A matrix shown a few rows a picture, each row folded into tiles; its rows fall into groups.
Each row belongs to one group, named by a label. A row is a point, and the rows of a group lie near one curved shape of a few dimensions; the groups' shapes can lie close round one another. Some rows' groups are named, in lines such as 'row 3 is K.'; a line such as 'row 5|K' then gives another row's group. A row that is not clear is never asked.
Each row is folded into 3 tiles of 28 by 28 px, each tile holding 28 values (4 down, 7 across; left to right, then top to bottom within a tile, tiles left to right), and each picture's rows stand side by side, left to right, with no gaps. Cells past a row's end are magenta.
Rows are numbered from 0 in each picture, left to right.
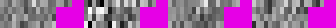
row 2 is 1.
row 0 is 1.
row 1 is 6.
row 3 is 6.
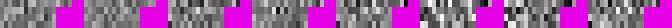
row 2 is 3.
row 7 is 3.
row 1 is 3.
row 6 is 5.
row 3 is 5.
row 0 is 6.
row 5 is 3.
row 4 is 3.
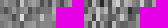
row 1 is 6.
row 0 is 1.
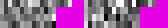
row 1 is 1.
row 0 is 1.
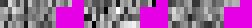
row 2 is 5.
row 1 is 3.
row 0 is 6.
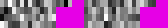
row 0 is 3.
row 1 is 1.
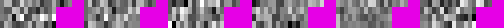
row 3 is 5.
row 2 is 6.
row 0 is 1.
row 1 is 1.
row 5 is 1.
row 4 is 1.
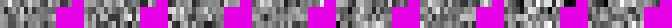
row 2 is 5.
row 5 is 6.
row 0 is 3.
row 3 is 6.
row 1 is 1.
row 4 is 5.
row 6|6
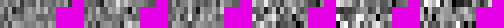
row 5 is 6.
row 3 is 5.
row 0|3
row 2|1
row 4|5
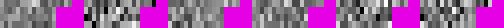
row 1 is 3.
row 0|1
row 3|1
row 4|1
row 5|3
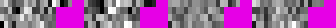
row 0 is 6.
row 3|5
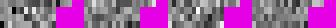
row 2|1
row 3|6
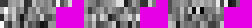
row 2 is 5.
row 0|5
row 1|1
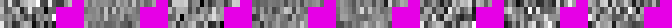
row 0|1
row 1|5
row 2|6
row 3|3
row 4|5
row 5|1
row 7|3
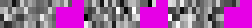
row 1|3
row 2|5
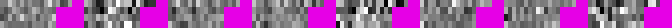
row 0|3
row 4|6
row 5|1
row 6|3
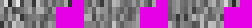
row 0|3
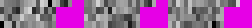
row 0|6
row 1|5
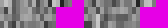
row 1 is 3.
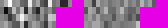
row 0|3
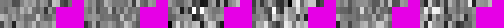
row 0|6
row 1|5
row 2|5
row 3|1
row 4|5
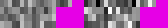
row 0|1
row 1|5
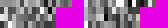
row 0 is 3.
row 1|1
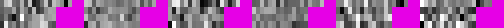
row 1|5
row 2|6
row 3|6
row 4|3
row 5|5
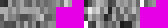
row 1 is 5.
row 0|5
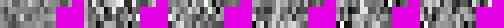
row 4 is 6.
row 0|1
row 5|6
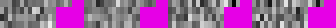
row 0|3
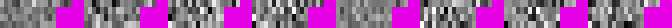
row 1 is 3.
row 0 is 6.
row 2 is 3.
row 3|3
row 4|1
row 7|5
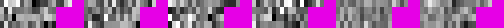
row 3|1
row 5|6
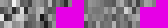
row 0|5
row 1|3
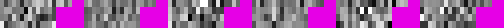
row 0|1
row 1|1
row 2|1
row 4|5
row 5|3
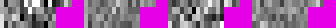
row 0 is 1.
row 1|1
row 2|1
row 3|3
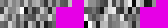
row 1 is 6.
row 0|3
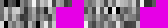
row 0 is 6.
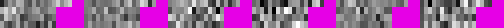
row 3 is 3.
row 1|1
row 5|1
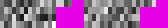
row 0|1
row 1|3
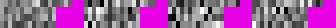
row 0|1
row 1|6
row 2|3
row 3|5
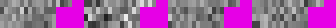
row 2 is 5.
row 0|5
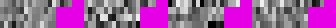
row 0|6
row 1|1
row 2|6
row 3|3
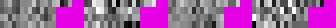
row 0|6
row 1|6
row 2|5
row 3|3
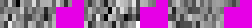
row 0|6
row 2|3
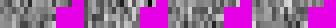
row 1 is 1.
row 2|3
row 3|1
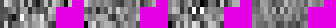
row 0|1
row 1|5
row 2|5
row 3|5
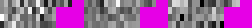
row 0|3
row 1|6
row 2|6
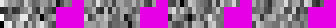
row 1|5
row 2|5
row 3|6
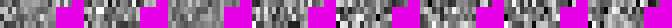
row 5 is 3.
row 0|5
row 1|6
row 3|5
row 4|5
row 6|3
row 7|6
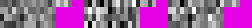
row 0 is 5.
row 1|6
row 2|5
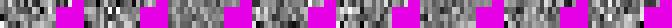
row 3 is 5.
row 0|3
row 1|5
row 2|5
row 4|6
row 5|3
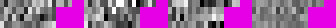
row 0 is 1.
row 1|1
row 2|6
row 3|3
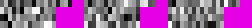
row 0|3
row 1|1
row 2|5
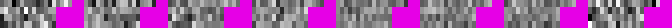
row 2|5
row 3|1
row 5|6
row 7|3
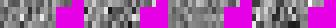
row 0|1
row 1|3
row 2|1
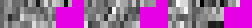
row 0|1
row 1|1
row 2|6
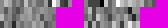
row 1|6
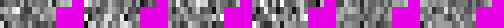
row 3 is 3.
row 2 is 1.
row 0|6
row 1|5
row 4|6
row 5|5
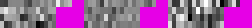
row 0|5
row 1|1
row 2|1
